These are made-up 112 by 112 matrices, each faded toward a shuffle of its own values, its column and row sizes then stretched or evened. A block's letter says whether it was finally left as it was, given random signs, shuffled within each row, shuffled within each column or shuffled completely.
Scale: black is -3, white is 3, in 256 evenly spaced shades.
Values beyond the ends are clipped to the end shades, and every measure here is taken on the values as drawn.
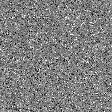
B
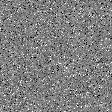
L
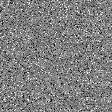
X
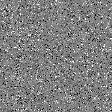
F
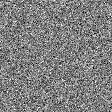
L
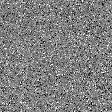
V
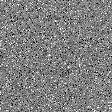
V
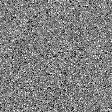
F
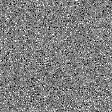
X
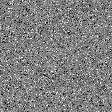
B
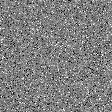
L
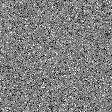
L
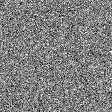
L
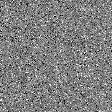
F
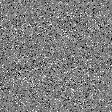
F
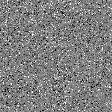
F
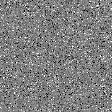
X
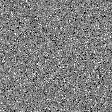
V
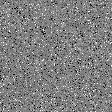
V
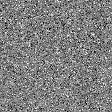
B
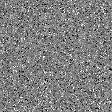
X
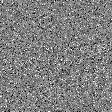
B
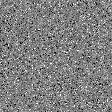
L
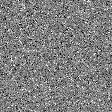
L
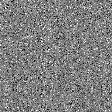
X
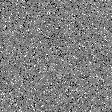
L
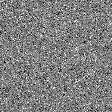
V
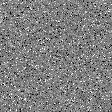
L
